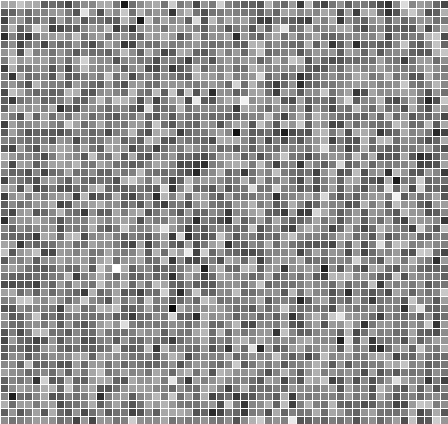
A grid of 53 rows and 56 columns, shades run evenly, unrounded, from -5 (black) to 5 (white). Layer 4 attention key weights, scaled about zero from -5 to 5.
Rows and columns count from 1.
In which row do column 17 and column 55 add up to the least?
40
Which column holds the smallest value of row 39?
22
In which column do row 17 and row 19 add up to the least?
30
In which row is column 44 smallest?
37
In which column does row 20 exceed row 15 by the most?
36
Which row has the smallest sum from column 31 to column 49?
1
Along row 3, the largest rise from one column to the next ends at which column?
19
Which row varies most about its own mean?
13
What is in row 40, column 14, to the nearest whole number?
0
